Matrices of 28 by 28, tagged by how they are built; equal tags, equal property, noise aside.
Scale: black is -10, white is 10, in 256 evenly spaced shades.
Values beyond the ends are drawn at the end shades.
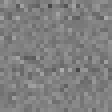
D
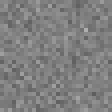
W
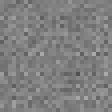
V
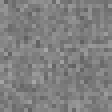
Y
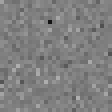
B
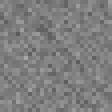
W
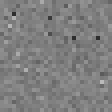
B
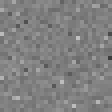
B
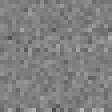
D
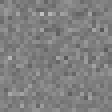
D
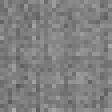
Y
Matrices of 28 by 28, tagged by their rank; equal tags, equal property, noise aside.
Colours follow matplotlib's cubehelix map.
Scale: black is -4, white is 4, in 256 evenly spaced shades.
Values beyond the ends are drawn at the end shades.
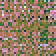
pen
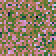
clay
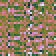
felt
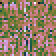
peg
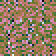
felt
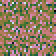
pen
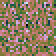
pen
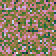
clay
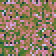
pen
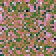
pen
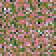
pen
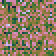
pen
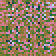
felt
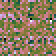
felt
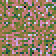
clay
